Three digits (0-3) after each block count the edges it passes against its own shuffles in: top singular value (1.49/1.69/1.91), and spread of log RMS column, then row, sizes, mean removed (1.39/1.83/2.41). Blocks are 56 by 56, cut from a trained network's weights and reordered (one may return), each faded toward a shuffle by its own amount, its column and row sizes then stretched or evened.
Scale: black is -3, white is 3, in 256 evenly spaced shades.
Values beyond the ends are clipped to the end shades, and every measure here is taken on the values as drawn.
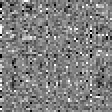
3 3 1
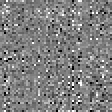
1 3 2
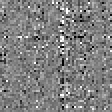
2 3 1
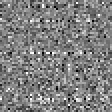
2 2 2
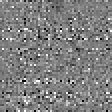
0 2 3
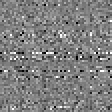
2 1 3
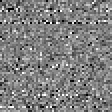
0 0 3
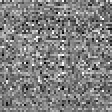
0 2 2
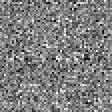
0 0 2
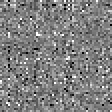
0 2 2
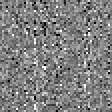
0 3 0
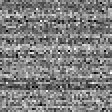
3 0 1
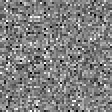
2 1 1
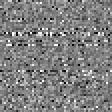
1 0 3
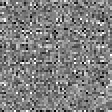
3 1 2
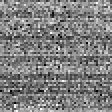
3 1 0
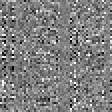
3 3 1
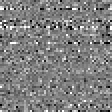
2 0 3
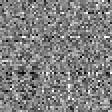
2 1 2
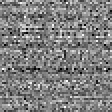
1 1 2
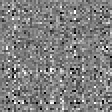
1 3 2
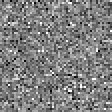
1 0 1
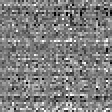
3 3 2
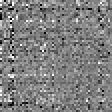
1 3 1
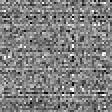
2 2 1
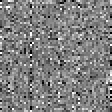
0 3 2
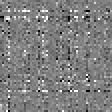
3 3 2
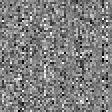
0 3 0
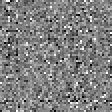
1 2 1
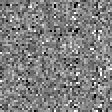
1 2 0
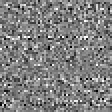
0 0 3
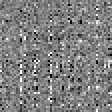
2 3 2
